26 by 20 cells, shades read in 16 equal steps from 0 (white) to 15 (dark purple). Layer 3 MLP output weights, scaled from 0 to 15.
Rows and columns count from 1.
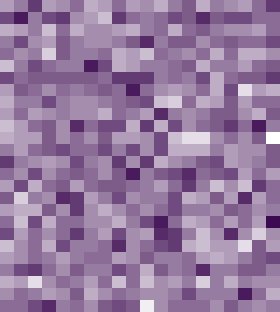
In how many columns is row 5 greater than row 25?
8
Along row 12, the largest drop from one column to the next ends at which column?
20
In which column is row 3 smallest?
4
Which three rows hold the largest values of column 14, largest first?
15, 16, 25
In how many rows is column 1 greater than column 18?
10
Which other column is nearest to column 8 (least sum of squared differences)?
7
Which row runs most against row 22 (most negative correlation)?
2
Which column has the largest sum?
6
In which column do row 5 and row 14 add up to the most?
1
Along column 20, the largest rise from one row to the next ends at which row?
13
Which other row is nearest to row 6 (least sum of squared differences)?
22
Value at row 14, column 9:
12
